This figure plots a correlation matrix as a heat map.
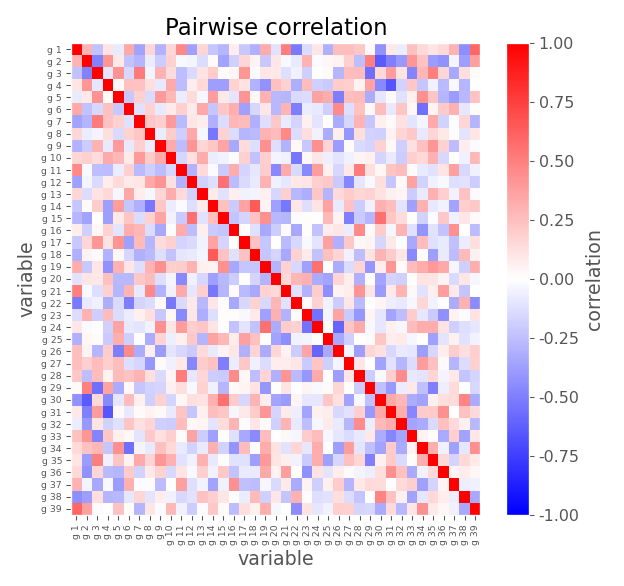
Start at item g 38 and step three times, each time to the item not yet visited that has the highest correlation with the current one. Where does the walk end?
g 12
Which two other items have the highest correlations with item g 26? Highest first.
g 6, g 23
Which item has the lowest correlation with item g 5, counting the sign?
g 26
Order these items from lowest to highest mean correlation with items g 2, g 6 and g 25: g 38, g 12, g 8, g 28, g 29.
g 38, g 8, g 28, g 12, g 29
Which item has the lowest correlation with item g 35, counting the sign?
g 29
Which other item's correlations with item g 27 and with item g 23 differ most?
g 24
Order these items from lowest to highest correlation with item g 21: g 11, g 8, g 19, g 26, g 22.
g 22, g 26, g 19, g 11, g 8
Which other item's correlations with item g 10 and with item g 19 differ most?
g 4
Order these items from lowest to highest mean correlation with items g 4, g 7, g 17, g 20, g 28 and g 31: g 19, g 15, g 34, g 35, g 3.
g 15, g 19, g 34, g 35, g 3
